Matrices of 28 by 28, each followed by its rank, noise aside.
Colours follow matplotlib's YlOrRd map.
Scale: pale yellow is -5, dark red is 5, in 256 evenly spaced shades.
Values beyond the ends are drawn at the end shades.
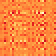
two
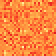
six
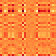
one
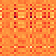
one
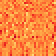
four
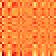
one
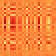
one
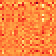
three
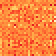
four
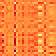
two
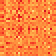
three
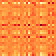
one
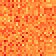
six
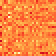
four
